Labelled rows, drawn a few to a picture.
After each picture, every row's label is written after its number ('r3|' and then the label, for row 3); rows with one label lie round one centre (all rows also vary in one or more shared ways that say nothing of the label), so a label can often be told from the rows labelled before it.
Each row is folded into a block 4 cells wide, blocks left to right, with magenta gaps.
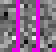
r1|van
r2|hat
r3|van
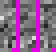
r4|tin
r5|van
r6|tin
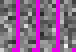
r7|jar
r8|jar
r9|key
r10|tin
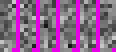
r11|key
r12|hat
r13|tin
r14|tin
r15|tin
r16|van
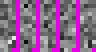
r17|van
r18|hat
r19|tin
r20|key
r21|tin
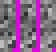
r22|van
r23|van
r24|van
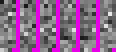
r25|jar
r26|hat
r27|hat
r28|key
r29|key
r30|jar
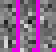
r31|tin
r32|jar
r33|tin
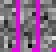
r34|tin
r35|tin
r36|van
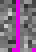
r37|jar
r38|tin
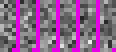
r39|hat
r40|jar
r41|van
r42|van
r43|van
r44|tin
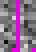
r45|hat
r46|tin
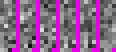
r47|jar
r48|tin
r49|hat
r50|tin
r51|tin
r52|key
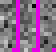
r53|tin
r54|key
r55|hat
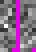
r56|jar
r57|van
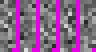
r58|jar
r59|key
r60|hat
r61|jar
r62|tin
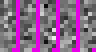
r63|jar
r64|key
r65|hat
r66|van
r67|jar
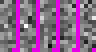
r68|jar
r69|jar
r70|tin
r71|key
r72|hat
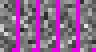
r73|hat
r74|jar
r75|van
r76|van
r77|jar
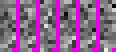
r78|van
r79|van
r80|jar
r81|van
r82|van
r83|key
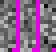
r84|jar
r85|tin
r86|hat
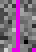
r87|key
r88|hat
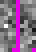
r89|jar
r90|van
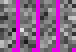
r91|van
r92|hat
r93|van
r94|hat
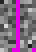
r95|jar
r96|van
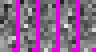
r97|van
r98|jar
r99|key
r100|jar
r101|key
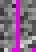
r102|key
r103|van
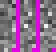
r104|key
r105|jar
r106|jar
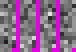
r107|hat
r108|van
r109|jar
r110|key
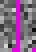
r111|tin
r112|van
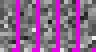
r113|jar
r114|key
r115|jar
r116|jar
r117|van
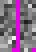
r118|van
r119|key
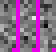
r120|hat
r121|hat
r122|tin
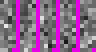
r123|jar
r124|key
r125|tin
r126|hat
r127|van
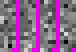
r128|tin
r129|key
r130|jar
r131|hat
